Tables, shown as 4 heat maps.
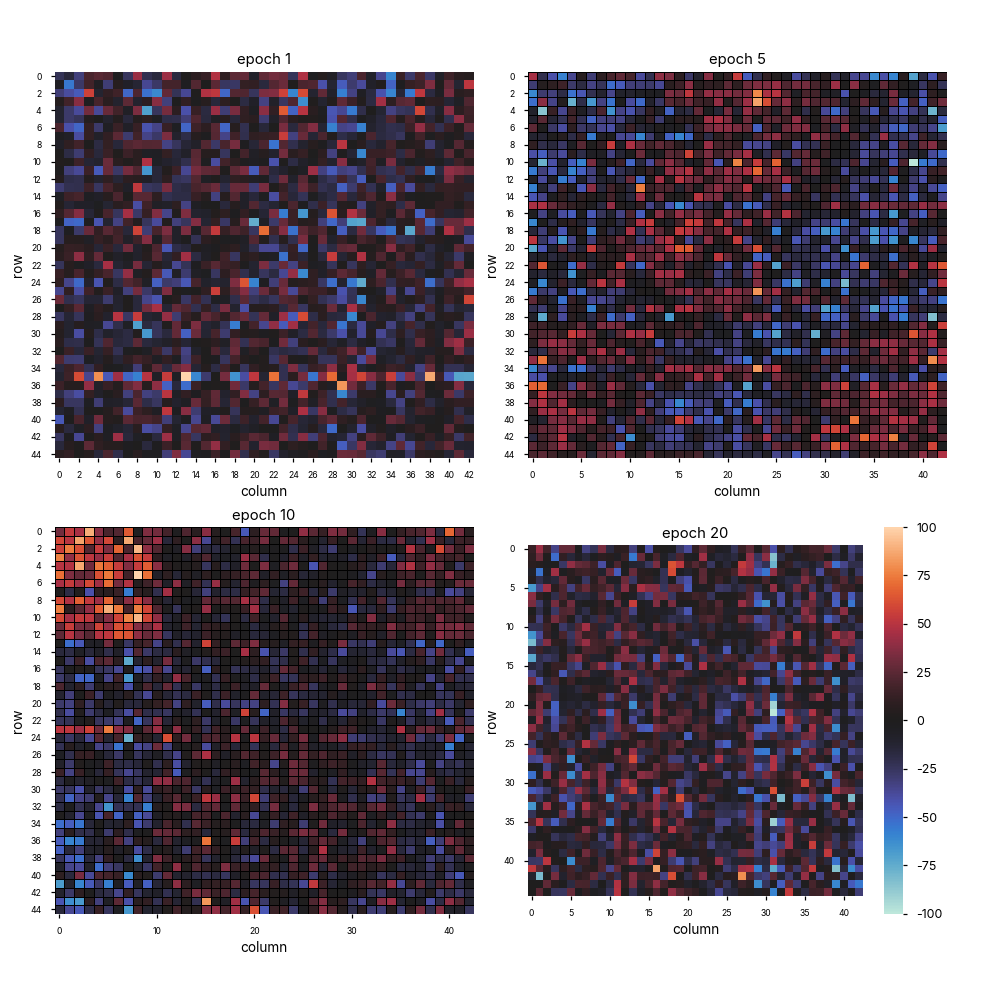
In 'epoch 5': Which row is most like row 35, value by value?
14
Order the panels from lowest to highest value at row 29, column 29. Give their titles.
epoch 1, epoch 20, epoch 5, epoch 10
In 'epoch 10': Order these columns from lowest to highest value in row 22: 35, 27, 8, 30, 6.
8, 6, 27, 35, 30
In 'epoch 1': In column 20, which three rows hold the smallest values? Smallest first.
17, 24, 11
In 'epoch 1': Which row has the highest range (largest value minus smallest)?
35
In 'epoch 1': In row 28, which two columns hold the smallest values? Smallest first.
30, 24
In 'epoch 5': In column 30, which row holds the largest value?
41
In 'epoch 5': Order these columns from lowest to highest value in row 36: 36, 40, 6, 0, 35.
36, 6, 40, 35, 0
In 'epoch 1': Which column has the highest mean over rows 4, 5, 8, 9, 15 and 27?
23
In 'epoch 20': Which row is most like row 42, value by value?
3
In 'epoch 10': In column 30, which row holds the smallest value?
9
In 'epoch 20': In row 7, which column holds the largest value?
13
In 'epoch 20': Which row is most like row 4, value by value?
8
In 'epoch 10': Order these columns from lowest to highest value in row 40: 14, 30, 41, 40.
41, 40, 14, 30
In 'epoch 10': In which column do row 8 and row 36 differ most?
2
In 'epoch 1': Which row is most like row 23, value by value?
3
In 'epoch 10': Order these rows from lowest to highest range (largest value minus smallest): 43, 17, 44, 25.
25, 17, 44, 43
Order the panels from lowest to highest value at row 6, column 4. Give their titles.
epoch 1, epoch 5, epoch 20, epoch 10
